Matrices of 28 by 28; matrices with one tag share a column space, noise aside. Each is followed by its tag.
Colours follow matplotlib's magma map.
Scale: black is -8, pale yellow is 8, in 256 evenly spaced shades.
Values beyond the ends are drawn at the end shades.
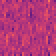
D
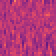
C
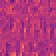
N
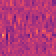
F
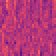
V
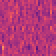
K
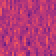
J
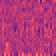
N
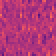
D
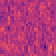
K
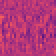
F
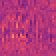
F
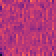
D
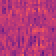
J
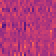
N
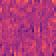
N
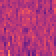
J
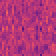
K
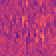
F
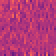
D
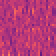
J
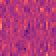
N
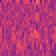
C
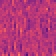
N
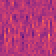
F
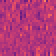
D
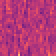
V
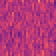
C
